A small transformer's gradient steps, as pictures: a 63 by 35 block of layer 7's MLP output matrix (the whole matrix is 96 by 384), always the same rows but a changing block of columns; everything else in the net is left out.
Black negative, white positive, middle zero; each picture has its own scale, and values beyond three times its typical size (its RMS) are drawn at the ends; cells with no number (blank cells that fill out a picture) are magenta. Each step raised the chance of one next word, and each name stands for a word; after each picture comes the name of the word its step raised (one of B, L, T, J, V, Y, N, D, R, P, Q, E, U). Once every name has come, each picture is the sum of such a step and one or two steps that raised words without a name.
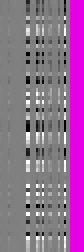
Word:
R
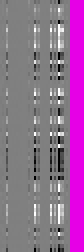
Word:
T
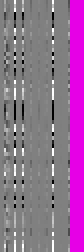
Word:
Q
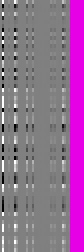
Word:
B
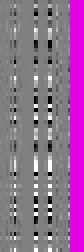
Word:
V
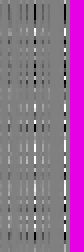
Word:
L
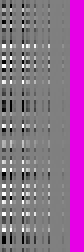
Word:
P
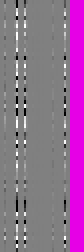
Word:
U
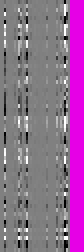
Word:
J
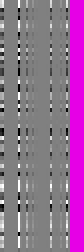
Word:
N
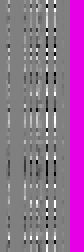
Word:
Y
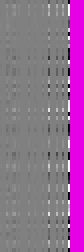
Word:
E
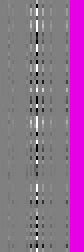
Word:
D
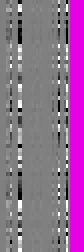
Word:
P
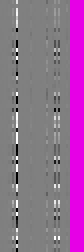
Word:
Y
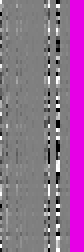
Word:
V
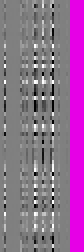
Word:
P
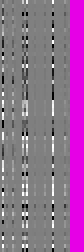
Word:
R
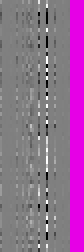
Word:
L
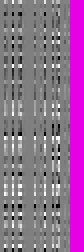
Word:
B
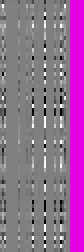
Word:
U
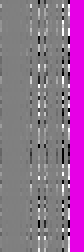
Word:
R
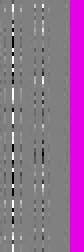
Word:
Y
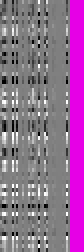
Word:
R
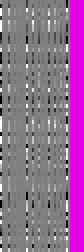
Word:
D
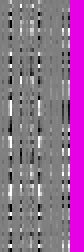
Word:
Q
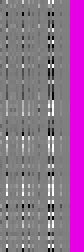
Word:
N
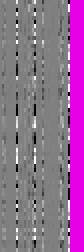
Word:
J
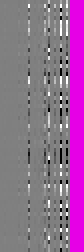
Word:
Y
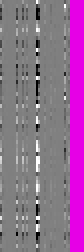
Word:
L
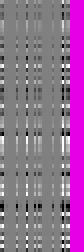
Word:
U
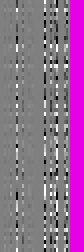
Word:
P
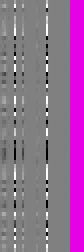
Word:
R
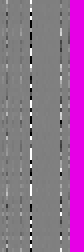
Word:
V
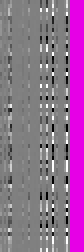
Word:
B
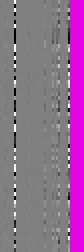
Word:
P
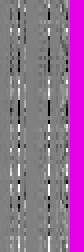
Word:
Q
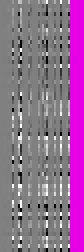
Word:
Y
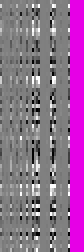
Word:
V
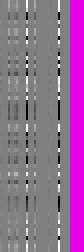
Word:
Q
